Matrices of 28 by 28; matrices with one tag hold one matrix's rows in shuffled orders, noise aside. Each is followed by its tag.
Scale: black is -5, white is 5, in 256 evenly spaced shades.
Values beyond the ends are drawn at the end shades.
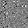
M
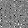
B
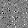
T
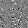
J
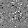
J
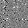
M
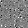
B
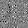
T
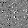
T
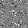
J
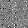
T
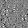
M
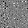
M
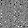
B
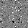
J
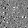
M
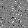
J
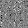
B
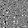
M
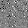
T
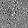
T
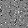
B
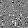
J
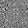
M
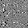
M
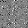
T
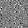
B
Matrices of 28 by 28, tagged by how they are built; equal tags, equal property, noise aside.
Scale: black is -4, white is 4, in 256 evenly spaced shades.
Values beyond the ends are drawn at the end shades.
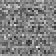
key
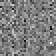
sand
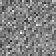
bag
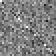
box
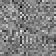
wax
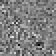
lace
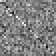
box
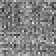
key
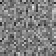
key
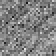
bag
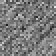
bag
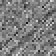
bag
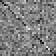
box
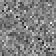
box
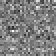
wax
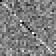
box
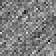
bag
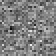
wax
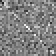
box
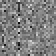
sand
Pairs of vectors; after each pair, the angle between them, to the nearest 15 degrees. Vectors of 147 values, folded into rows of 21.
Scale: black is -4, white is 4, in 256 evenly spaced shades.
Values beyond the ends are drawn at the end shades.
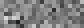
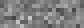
120 degrees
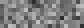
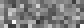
135 degrees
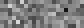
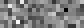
15 degrees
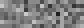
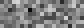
120 degrees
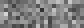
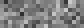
60 degrees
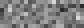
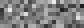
15 degrees
